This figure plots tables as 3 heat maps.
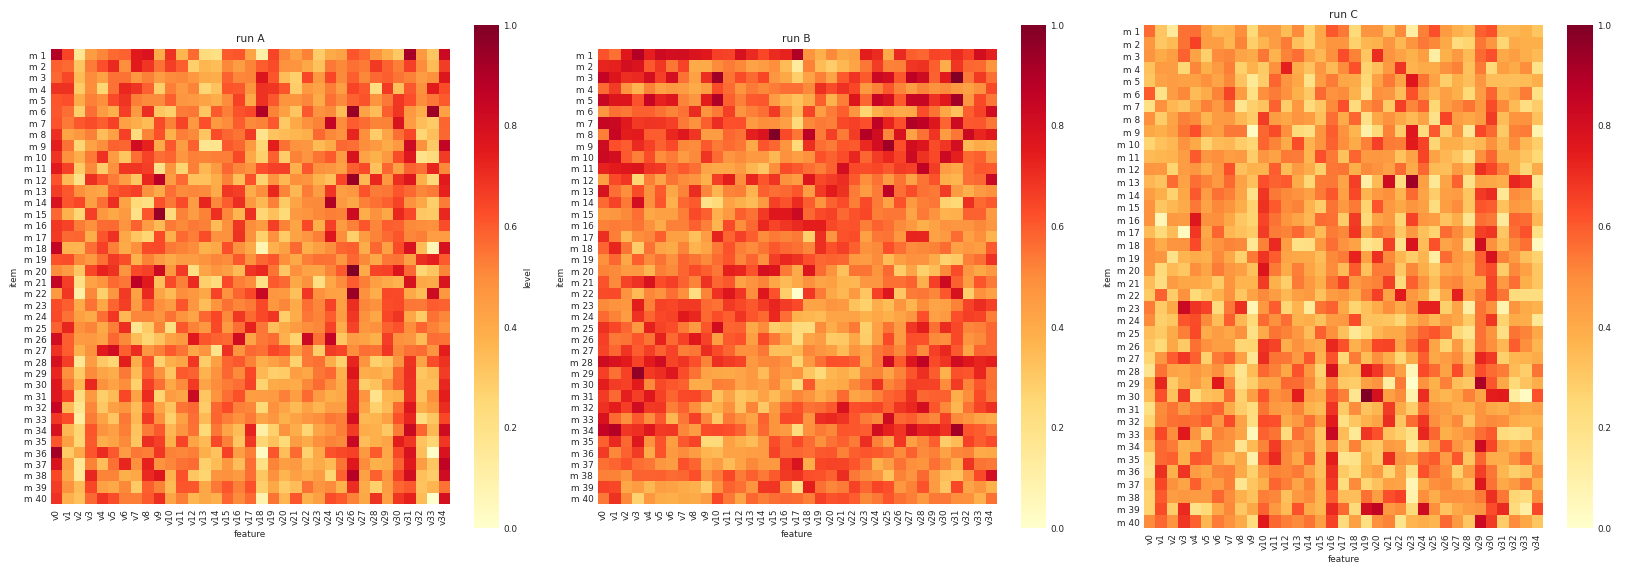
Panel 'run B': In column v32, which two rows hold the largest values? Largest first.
m 8, m 28
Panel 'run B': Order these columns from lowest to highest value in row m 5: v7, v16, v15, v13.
v16, v15, v7, v13
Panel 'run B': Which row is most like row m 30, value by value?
m 2
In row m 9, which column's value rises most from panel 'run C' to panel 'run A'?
v34
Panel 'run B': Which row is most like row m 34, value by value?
m 7
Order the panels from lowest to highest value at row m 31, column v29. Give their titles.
run A, run C, run B
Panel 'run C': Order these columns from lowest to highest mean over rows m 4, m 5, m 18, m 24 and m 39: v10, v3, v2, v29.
v2, v10, v3, v29
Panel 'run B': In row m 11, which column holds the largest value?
v28
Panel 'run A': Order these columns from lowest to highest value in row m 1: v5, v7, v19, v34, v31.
v5, v19, v7, v34, v31
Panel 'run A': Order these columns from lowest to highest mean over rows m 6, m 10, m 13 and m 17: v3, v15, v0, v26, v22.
v3, v22, v15, v26, v0
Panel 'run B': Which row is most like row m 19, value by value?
m 38
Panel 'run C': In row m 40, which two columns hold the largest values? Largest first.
v29, v10
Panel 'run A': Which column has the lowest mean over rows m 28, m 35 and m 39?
v2
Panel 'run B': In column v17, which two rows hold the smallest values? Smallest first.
m 22, m 2
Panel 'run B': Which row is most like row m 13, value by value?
m 33
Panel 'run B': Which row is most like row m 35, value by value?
m 14
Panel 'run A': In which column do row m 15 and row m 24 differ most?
v9
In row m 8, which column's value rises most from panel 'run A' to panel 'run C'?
v18
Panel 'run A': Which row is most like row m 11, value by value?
m 4
